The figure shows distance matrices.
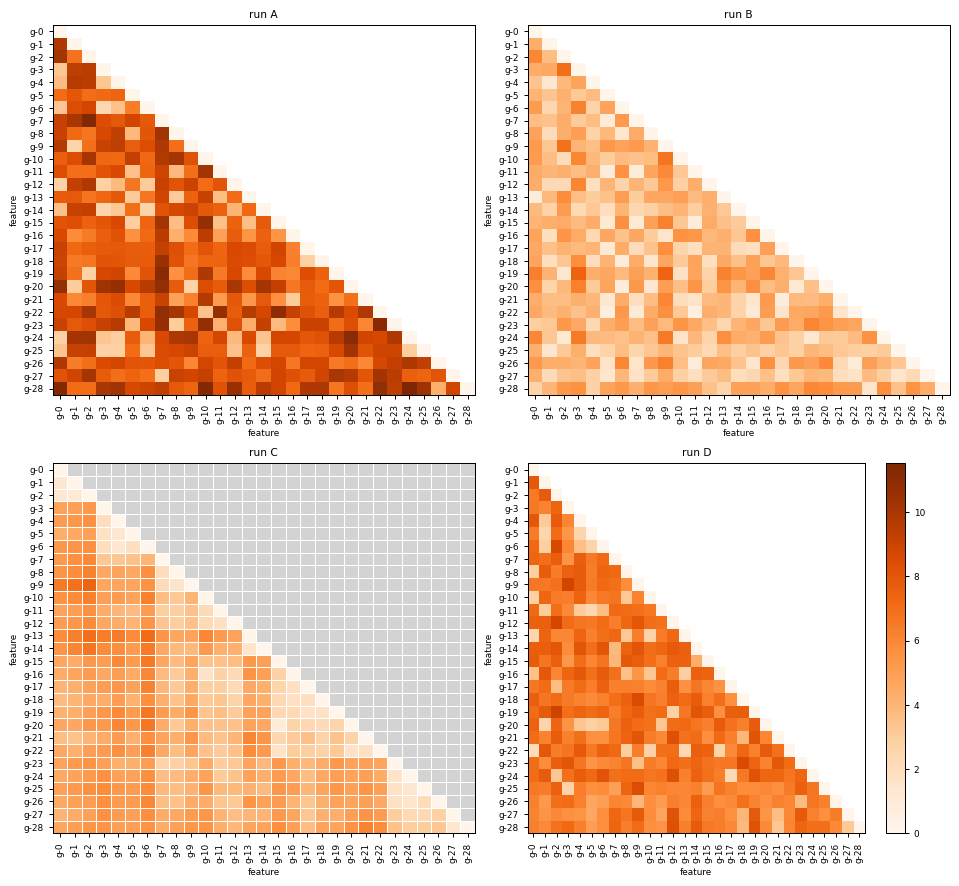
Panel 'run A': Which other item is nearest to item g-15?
g-5
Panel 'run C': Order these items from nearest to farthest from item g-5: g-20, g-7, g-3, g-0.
g-3, g-7, g-0, g-20
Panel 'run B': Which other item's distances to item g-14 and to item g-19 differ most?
g-3
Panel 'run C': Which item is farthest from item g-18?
g-6
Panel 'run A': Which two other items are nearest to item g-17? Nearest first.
g-18, g-16
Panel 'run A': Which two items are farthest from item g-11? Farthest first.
g-22, g-10
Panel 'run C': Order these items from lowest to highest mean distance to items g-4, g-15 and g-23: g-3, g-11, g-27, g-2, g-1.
g-11, g-3, g-27, g-1, g-2
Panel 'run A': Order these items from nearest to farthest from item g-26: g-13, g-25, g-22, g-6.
g-13, g-6, g-22, g-25
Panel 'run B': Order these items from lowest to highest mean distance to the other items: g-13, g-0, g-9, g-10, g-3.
g-10, g-13, g-0, g-3, g-9
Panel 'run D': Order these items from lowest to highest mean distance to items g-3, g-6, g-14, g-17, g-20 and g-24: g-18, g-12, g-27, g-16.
g-27, g-18, g-16, g-12
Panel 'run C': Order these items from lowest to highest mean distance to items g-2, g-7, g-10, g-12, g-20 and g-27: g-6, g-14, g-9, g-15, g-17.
g-17, g-15, g-9, g-14, g-6
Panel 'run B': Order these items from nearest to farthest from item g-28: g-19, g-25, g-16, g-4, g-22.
g-4, g-25, g-16, g-22, g-19
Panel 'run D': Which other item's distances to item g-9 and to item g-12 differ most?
g-19
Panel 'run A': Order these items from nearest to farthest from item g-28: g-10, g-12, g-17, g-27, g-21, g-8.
g-21, g-8, g-27, g-17, g-12, g-10
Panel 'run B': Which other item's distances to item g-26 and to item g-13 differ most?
g-0
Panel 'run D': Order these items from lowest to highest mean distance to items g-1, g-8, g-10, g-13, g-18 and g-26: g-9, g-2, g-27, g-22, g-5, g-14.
g-22, g-5, g-27, g-9, g-2, g-14
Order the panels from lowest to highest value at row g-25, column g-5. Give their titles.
run B, run C, run D, run A
